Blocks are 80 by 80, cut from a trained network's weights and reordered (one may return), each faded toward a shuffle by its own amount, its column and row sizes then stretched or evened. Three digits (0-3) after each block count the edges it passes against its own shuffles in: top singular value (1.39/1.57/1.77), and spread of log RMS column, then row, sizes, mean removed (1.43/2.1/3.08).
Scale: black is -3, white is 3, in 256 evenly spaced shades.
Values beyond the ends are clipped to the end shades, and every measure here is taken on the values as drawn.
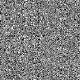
1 2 1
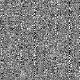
1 2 1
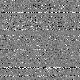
3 0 3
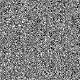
0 2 0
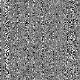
0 3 1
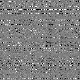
3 1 3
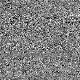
0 0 2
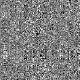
2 2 1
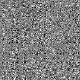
0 2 2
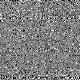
2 0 3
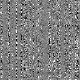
0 3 1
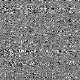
0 2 3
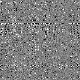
3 2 2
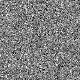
0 1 0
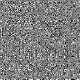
1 2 2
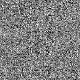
1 1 1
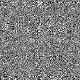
1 1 2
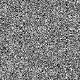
2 1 0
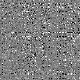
3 2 2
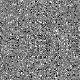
3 1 1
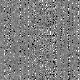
2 3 0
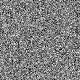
1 0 0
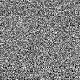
3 0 1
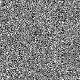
1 1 0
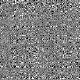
1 2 3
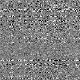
2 2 3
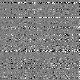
2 2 3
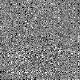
2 2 2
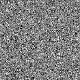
0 1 0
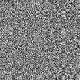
3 0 0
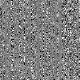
0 3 0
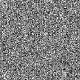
1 1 0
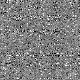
2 1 2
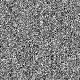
1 0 0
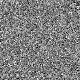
1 0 0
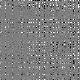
2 3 3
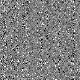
2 2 0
